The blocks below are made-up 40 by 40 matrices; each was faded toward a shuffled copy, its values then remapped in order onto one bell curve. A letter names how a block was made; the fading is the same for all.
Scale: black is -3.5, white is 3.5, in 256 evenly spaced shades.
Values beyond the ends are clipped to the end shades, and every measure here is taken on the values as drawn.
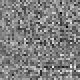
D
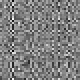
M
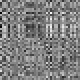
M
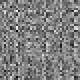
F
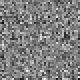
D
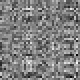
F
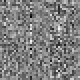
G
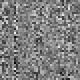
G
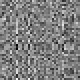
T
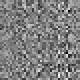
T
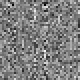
G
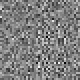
T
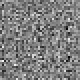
D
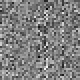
G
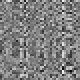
F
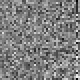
G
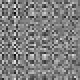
M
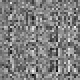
F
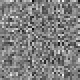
T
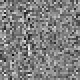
G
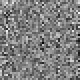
G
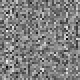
G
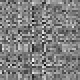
F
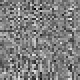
T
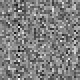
G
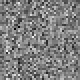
G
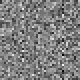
G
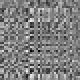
M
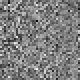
G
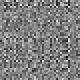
F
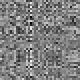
F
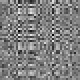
M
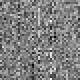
G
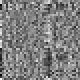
F
